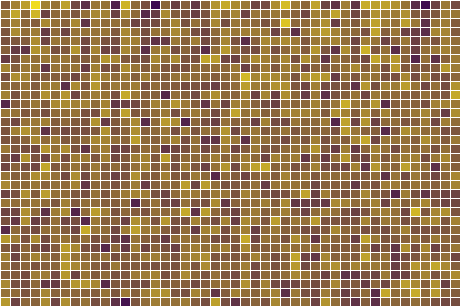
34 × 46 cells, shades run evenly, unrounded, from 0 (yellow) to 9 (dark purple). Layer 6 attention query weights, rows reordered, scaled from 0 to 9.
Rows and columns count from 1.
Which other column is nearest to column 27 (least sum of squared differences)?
10
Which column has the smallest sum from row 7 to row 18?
35
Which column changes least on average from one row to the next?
6
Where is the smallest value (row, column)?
1, 4
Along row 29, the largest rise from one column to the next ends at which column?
31
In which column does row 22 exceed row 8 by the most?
40
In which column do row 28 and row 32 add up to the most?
11
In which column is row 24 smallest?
42
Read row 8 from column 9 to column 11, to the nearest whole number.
7 4 6
